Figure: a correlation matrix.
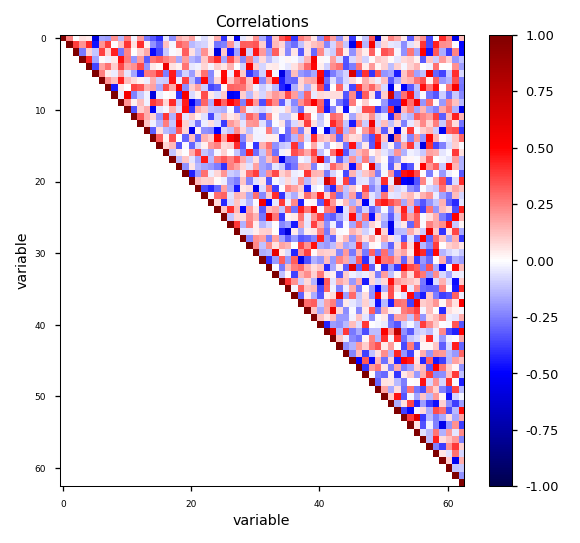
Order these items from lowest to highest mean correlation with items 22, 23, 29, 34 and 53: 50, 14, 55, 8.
14, 50, 8, 55
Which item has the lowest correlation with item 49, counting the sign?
0
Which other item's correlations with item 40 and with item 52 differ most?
41
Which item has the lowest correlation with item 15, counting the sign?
56
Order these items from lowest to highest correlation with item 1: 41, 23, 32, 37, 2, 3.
32, 41, 37, 23, 3, 2
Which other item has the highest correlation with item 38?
42
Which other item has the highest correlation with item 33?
30
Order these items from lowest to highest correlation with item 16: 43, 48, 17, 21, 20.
17, 48, 20, 21, 43
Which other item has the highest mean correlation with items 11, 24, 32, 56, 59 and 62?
37
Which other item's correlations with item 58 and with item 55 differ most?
53
